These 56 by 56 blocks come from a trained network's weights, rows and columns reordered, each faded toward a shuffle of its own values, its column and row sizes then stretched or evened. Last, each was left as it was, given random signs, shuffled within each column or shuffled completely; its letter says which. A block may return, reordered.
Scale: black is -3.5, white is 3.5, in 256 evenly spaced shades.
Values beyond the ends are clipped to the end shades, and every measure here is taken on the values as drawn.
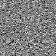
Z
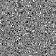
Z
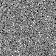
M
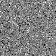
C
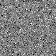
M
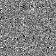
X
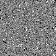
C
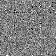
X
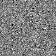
X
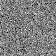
M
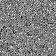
M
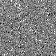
C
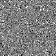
X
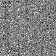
C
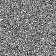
M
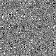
X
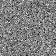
M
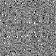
Z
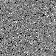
M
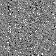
C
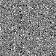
X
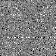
X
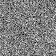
M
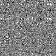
Z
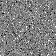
M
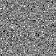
Z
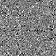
Z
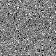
C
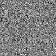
Z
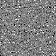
Z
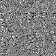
X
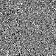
X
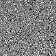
X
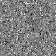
Z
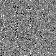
C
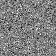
M
